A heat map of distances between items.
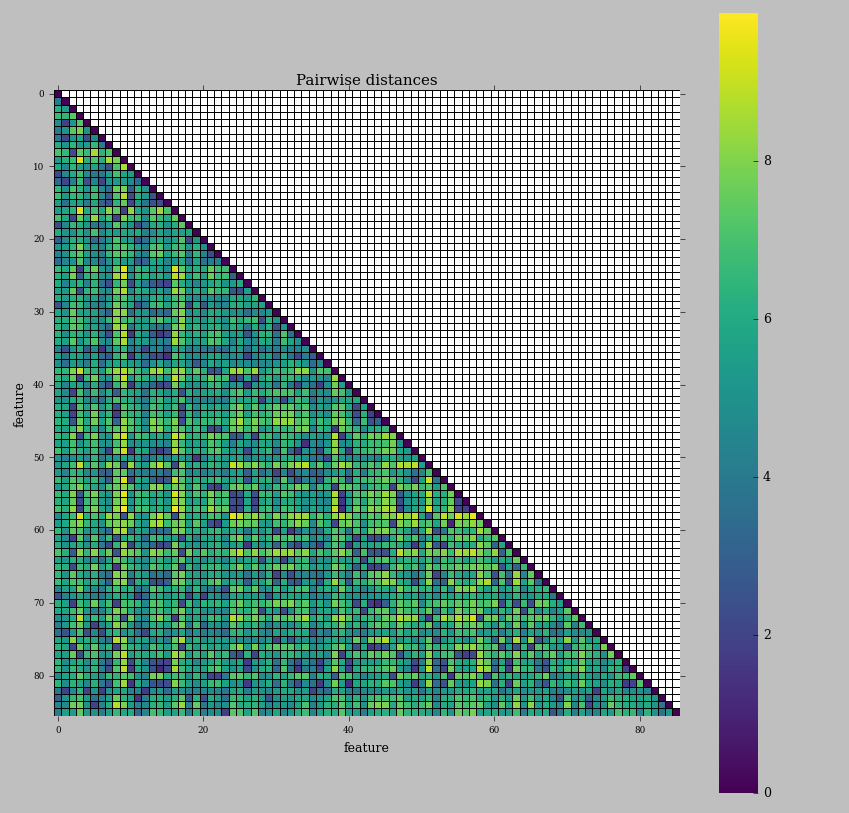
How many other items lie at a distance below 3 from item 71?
4
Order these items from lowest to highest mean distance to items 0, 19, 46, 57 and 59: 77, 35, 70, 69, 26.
35, 69, 77, 26, 70
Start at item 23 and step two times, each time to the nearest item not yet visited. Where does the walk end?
68
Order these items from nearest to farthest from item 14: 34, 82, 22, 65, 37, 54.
34, 82, 37, 65, 22, 54
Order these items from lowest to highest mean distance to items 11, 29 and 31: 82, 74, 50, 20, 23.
20, 23, 74, 82, 50
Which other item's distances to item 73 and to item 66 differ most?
5
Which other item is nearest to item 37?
50
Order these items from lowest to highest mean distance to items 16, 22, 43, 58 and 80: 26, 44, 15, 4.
44, 4, 15, 26
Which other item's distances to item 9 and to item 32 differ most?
60
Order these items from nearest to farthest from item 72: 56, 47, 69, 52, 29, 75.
69, 29, 52, 75, 56, 47
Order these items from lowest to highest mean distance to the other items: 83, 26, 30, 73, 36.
36, 26, 30, 83, 73
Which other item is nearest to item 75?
30
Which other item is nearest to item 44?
70
